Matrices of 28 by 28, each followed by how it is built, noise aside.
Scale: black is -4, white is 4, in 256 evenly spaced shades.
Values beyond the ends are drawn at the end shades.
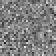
noise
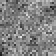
smooth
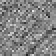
Hankel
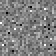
sparse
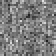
blocks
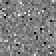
sparse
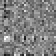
low rank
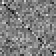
diagonal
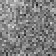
smooth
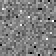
sparse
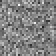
repeating rows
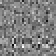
low rank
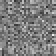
blocks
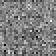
blocks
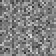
repeating rows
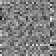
low rank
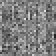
blocks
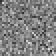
diagonal
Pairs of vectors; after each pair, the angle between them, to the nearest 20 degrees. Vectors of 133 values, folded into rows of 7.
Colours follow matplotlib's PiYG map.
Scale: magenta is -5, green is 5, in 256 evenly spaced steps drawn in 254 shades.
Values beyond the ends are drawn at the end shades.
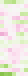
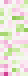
140 degrees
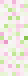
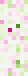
80 degrees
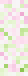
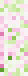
80 degrees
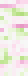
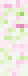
40 degrees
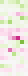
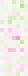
40 degrees
